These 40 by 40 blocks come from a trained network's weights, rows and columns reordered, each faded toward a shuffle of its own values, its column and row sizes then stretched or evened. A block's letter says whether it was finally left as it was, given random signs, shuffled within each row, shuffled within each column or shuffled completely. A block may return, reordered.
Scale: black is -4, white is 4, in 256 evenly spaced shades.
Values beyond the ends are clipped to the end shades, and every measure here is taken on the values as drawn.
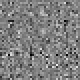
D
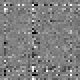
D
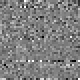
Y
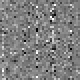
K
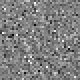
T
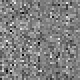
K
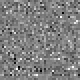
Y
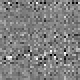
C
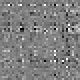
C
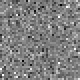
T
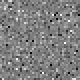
T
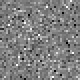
T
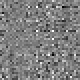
D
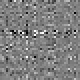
C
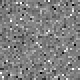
T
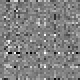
D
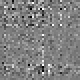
D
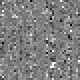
K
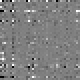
D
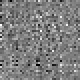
D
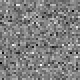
Y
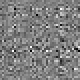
C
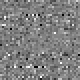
Y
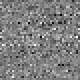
Y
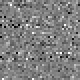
Y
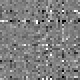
D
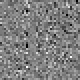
K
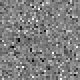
T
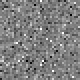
T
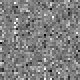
K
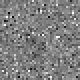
T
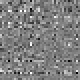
C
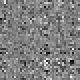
D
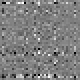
C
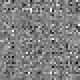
D
